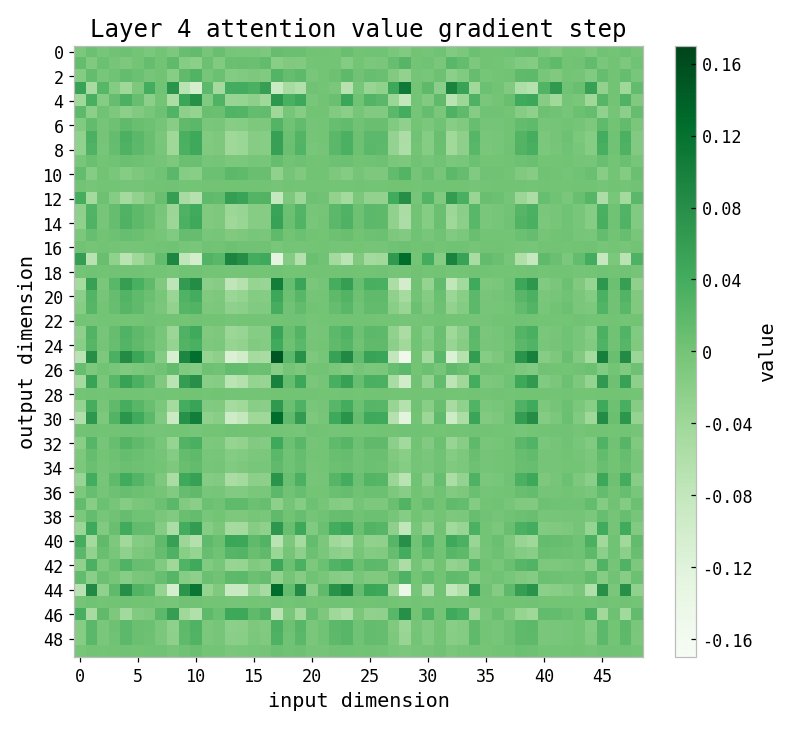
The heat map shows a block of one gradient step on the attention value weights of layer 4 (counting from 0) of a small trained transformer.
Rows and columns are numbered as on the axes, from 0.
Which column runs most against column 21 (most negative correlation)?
42
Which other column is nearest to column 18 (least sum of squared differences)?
31
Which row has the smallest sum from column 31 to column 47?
17
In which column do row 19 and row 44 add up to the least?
28
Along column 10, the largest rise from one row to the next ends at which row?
4
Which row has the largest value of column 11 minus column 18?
3
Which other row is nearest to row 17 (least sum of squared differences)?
12
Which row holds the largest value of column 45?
25
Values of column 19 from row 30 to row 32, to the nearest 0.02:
0.06 0 0.02
